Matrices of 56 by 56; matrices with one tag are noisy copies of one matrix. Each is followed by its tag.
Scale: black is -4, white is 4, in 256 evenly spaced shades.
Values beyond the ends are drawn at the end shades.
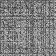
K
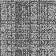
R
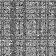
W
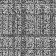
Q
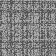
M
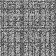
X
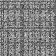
X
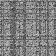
W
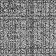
K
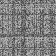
Q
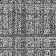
Q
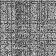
R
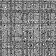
M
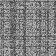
W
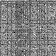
R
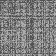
K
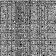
R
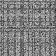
X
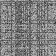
R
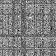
Q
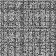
X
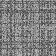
M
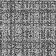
M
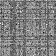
W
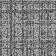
M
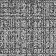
K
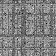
Q
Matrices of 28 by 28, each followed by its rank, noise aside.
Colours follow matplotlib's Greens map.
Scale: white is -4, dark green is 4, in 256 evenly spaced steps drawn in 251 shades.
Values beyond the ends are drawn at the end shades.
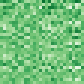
three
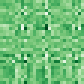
three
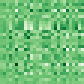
three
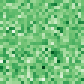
eight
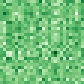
four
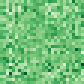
six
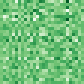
four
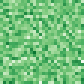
eight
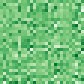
four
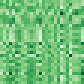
three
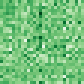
six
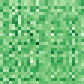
four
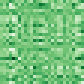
three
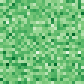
eight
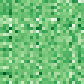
four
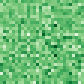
eight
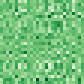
four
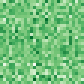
six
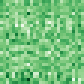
four
